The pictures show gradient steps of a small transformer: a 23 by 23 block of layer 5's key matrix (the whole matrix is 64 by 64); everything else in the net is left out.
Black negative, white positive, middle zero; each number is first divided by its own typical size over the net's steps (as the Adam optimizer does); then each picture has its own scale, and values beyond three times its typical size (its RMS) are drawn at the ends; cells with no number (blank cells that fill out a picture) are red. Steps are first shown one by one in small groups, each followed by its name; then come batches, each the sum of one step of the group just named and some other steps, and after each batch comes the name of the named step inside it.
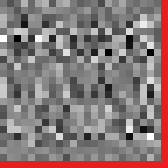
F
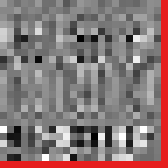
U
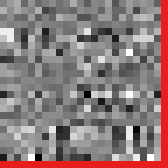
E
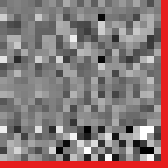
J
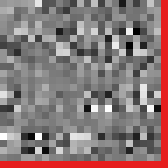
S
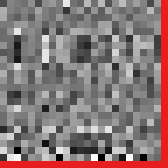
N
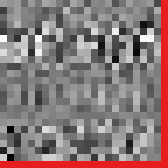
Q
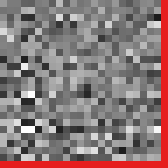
E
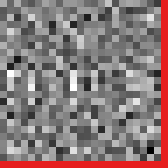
J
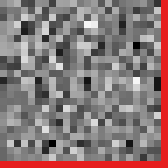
Q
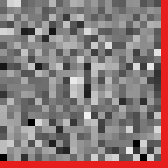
E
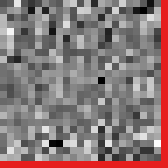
J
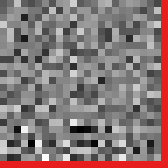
U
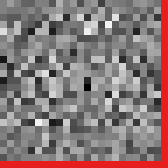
U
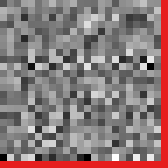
E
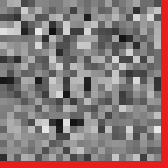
E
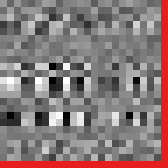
J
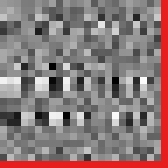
J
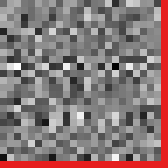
F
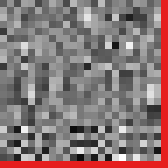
Q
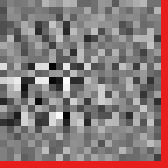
Q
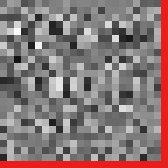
N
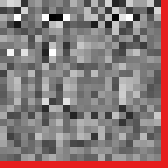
Q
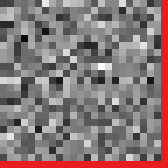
N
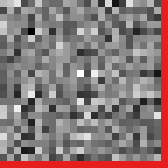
S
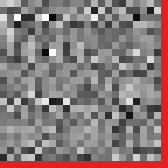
E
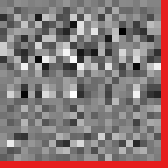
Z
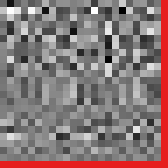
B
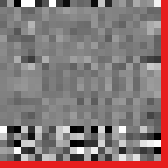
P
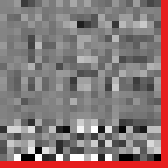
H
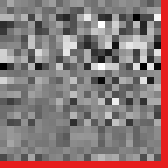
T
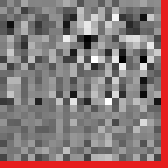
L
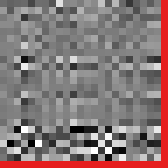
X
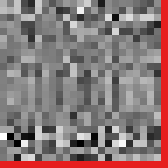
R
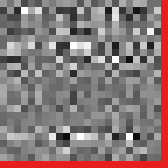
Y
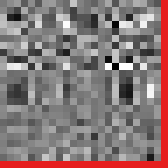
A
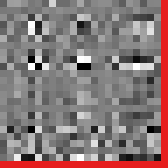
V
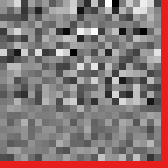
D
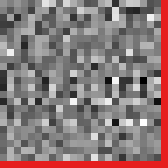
L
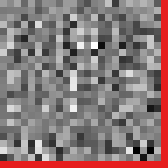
D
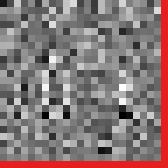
D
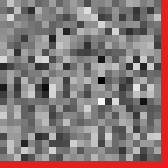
T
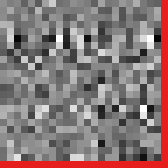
V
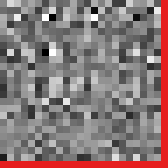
D
